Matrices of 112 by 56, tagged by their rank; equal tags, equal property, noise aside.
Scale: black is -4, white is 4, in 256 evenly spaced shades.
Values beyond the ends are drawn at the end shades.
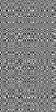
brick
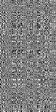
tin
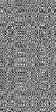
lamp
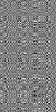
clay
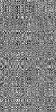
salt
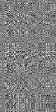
salt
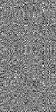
salt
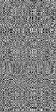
salt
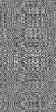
tin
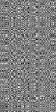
tin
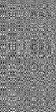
tin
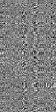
salt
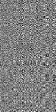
salt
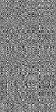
lamp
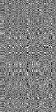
tin
